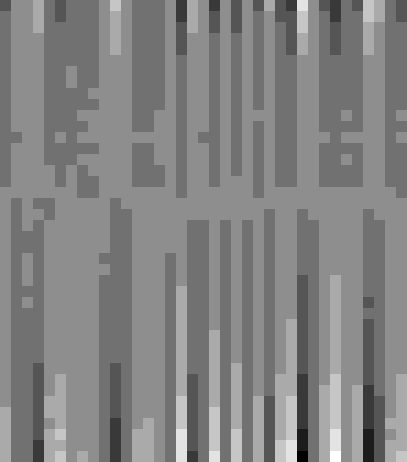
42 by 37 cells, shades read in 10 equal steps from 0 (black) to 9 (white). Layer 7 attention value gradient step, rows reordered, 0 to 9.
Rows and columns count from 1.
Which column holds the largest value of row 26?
31
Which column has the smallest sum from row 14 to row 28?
28
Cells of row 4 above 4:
16
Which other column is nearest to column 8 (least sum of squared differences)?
32
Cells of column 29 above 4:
20
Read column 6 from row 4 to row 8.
4 4 4 4 4
